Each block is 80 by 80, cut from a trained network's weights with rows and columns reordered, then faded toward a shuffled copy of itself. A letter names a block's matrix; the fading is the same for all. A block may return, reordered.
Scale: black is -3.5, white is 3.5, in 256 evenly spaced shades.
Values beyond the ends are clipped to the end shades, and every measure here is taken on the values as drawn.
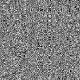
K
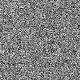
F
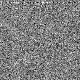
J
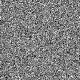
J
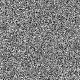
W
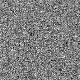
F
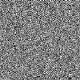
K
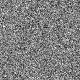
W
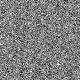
J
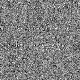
F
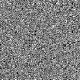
K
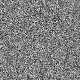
W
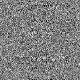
K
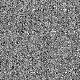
F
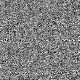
F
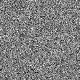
W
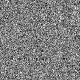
J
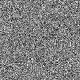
W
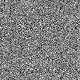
F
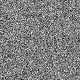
W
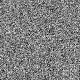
W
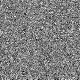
J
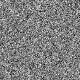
W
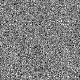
F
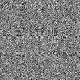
K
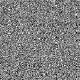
K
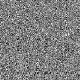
K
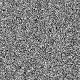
W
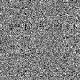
K
